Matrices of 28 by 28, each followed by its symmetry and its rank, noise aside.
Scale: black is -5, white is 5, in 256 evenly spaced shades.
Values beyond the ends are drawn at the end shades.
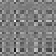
no symmetry, rank one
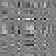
no symmetry, rank two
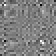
symmetric, rank three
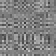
no symmetry, rank two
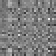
no symmetry, rank three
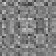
no symmetry, rank two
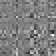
no symmetry, rank three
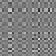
symmetric, rank one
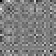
symmetric, rank two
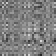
symmetric, rank three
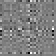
antisymmetric, rank two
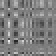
no symmetry, rank one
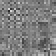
symmetric, rank three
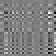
no symmetry, rank one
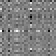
antisymmetric, rank two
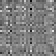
no symmetry, rank three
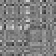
symmetric, rank two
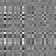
no symmetry, rank one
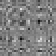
symmetric, rank two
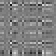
no symmetry, rank one
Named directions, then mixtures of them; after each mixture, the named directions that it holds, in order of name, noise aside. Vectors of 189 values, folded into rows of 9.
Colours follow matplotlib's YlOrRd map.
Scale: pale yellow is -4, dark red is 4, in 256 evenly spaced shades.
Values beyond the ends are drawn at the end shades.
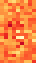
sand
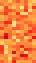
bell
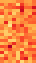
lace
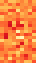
bell, sand.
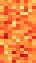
bell.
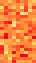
bell.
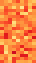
bell.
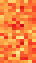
lace, sand.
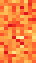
bell, sand.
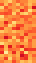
bell, lace.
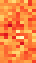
sand.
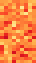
bell.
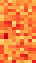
bell, sand.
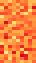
bell, lace.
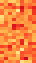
lace, sand.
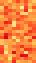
bell.
